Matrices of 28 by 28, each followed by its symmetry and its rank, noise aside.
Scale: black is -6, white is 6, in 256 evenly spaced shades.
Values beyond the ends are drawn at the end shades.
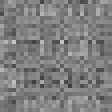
no symmetry, rank three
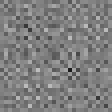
symmetric, rank three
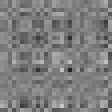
symmetric, rank two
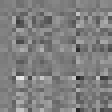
no symmetry, rank two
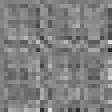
antisymmetric, rank two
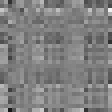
antisymmetric, rank two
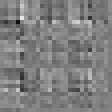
antisymmetric, rank two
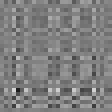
no symmetry, rank one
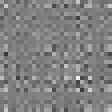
symmetric, rank two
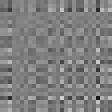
symmetric, rank one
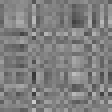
no symmetry, rank two
